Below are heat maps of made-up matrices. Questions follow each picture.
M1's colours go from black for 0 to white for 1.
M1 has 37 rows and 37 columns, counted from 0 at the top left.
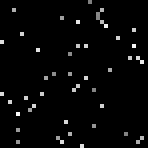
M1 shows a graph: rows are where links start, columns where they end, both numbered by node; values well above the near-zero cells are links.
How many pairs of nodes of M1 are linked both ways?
6
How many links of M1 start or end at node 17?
4
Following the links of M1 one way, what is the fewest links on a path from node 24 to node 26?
2
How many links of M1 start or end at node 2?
3
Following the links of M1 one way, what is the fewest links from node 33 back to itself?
4
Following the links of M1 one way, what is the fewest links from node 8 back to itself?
8
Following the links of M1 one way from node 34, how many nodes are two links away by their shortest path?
3
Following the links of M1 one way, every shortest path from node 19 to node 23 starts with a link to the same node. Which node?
node 11
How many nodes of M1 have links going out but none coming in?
4
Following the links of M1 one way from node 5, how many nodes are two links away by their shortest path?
3
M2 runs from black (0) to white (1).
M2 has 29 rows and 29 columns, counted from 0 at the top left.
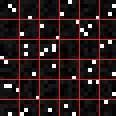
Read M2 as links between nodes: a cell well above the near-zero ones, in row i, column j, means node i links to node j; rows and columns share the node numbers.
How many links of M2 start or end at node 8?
3
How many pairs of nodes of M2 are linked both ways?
1
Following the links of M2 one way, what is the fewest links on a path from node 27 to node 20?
5
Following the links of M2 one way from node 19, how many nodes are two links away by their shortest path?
2
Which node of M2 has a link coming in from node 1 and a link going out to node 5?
node 28
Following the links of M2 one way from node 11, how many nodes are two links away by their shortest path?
3
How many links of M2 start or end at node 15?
3
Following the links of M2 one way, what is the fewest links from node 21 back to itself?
5
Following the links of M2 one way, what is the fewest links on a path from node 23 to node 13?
6
